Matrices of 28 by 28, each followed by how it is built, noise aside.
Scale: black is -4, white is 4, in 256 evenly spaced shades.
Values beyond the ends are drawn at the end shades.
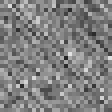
Toeplitz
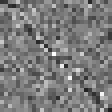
banded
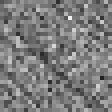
Toeplitz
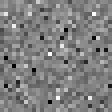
sparse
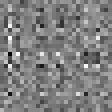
low rank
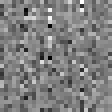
uneven columns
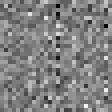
uneven columns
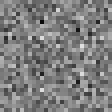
repeating rows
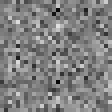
uneven columns
